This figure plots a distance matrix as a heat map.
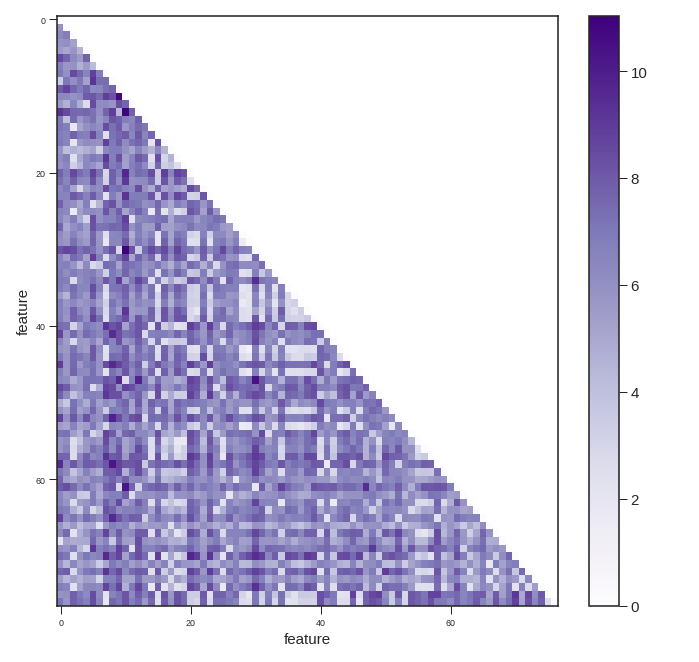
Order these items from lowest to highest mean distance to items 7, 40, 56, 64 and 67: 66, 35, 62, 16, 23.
16, 66, 62, 35, 23
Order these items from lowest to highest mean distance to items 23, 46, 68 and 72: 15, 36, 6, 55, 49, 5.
36, 15, 55, 6, 49, 5
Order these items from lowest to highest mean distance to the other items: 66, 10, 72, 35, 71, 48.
66, 71, 35, 72, 48, 10
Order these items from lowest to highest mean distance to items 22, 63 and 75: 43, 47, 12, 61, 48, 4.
43, 4, 47, 48, 61, 12
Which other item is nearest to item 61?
30
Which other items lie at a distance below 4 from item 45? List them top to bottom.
13, 41, 52, 58, 65
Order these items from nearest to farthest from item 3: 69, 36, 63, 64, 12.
64, 69, 63, 36, 12
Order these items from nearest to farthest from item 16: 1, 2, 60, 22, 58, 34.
2, 34, 60, 22, 1, 58
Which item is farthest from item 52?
8
